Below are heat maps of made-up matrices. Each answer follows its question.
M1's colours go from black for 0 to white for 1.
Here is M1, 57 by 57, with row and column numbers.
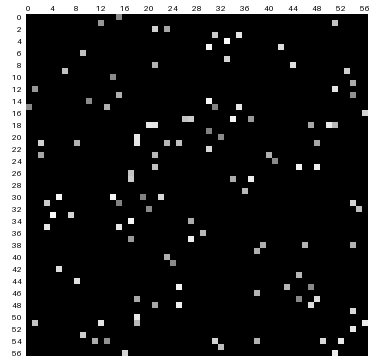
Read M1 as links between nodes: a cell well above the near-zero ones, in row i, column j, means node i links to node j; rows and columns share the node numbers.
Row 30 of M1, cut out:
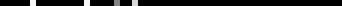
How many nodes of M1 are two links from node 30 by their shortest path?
2
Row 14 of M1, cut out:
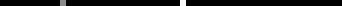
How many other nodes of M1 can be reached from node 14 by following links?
6
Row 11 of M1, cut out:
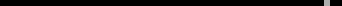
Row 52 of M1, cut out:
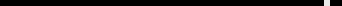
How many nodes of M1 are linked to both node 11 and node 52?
1
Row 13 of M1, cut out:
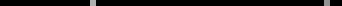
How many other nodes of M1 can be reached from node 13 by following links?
12
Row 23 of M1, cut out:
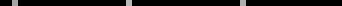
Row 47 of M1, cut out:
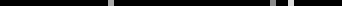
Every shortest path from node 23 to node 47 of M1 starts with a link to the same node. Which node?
node 21
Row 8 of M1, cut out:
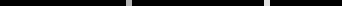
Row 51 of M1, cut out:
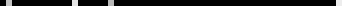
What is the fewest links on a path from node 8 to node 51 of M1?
3
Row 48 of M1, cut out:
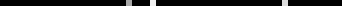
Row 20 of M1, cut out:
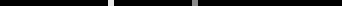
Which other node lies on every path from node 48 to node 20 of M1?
node 18
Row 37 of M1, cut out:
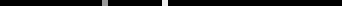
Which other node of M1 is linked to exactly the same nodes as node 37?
node 34
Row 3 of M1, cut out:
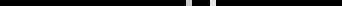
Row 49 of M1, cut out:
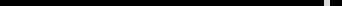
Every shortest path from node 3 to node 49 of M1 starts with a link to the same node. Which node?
node 31
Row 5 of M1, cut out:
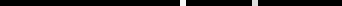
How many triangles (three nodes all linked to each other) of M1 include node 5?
0
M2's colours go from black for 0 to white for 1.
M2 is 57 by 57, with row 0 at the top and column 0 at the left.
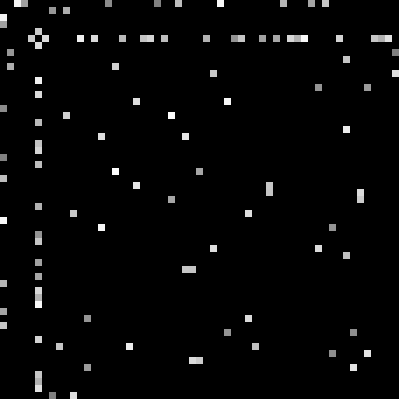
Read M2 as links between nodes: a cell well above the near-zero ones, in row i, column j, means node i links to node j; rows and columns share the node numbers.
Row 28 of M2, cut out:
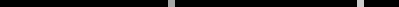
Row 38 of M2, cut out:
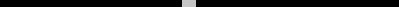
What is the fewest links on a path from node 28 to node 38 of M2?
3
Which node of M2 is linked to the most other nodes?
node 5
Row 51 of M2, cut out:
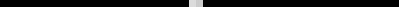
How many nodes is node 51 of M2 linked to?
2
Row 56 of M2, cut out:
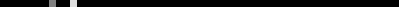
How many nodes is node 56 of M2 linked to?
2
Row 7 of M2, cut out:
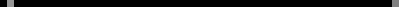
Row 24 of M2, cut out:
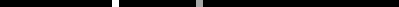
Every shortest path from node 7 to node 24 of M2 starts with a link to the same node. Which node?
node 1
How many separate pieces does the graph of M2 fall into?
4
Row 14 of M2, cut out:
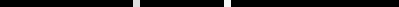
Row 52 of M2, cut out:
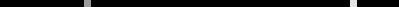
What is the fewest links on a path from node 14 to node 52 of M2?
4
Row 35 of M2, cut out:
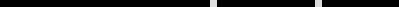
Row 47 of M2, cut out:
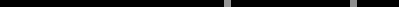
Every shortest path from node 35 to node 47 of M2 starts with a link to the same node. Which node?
node 45
